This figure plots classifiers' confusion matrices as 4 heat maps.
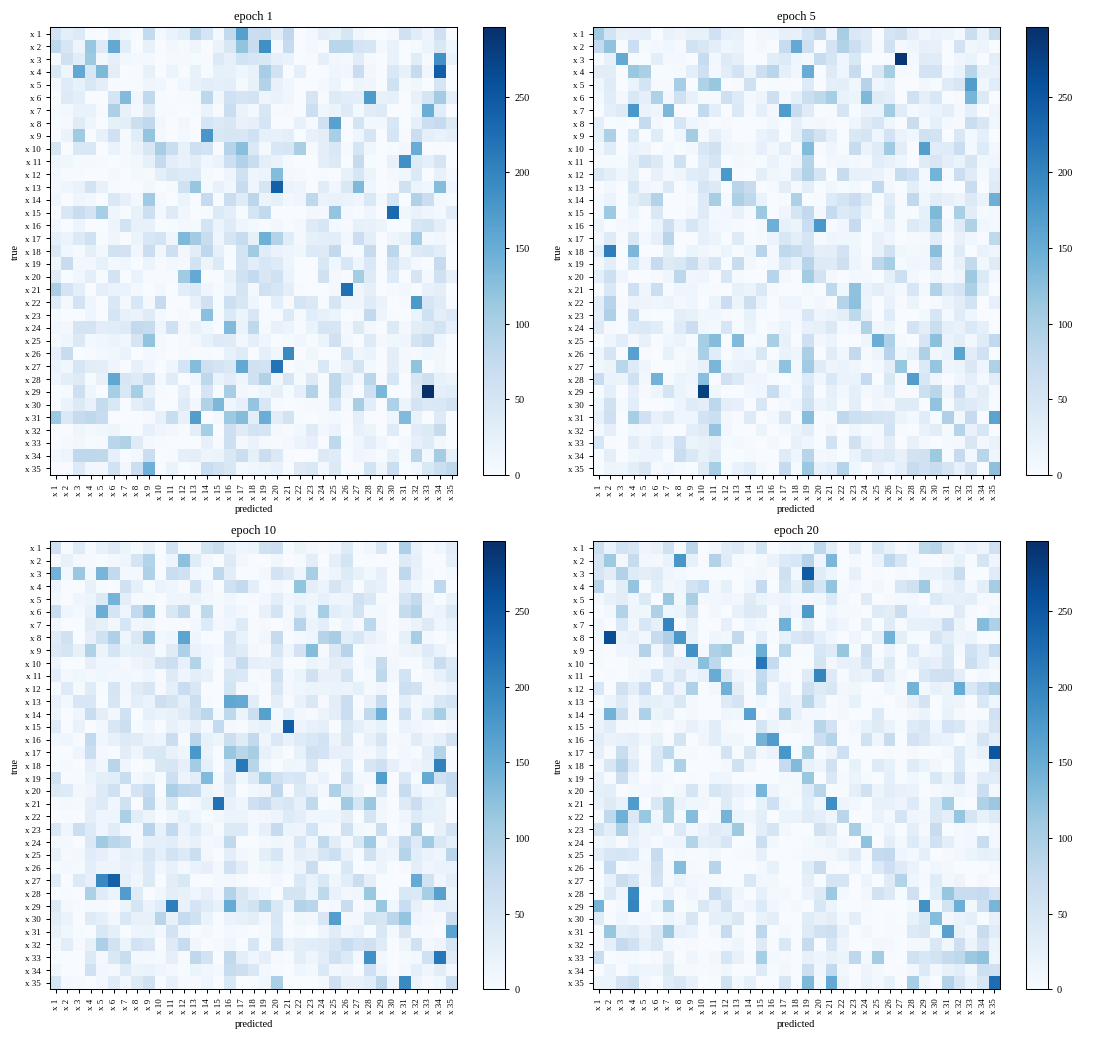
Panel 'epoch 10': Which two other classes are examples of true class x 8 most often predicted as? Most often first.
x 12, x 9
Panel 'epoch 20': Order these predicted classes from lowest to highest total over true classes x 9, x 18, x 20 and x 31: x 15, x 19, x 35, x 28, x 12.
x 19, x 28, x 35, x 12, x 15
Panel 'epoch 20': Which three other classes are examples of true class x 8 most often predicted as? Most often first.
x 2, x 26, x 7
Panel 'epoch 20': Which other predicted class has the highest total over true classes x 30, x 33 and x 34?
x 15
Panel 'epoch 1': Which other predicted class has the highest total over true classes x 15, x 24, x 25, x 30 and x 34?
x 9
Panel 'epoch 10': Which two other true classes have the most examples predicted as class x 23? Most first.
x 9, x 3
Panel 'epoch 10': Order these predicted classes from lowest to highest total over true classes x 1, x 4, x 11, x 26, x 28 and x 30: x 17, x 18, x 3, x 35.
x 3, x 18, x 35, x 17
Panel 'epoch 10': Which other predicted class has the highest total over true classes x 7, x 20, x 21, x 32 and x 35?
x 31
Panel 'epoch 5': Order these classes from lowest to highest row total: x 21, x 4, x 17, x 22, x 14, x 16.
x 17, x 22, x 21, x 16, x 14, x 4
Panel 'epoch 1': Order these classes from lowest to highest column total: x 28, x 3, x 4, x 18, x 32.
x 4, x 28, x 3, x 18, x 32
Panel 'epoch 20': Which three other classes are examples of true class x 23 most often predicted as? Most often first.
x 13, x 3, x 30
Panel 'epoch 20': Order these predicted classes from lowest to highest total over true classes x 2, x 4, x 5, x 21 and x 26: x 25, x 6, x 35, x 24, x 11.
x 24, x 25, x 6, x 11, x 35
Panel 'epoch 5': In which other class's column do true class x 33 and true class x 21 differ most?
x 30
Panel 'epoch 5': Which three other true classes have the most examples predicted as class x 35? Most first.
x 31, x 14, x 27
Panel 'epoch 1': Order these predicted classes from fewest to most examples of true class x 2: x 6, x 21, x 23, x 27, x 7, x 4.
x 23, x 7, x 27, x 21, x 4, x 6
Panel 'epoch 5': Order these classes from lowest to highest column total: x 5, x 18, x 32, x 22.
x 5, x 18, x 22, x 32
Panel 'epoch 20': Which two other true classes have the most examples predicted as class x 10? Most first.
x 4, x 29
